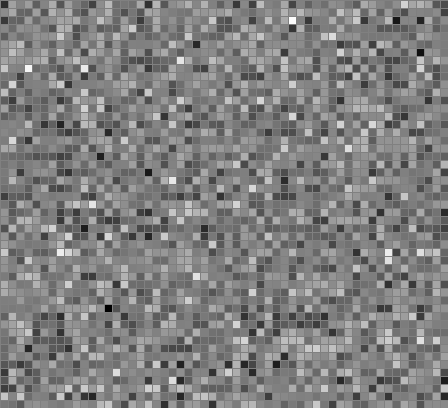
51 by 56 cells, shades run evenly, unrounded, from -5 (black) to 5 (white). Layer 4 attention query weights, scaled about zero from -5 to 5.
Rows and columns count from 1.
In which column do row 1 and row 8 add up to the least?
19
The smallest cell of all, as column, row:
14, 39
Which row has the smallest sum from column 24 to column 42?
40
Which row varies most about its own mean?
3
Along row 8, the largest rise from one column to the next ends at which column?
23
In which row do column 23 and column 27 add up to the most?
8
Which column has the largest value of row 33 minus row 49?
4
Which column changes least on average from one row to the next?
5
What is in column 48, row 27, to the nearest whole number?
-3
